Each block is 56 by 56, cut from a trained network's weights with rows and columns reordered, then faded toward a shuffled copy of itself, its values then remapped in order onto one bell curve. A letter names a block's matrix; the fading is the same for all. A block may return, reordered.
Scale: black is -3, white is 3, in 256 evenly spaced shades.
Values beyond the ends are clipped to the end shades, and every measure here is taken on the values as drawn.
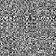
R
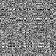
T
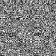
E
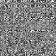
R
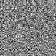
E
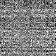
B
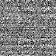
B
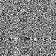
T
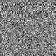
E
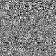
E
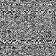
T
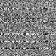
T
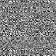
R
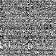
B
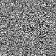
R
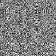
T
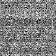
B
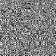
R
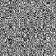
R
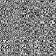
R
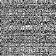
B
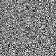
R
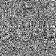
T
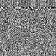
E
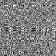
T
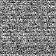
B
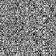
R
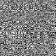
R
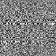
T
